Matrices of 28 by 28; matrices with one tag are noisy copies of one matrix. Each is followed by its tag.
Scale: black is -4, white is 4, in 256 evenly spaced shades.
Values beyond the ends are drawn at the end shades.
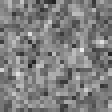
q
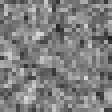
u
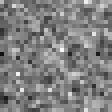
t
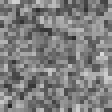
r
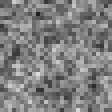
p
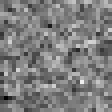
t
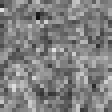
p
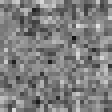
r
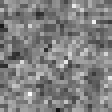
p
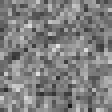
p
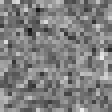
r
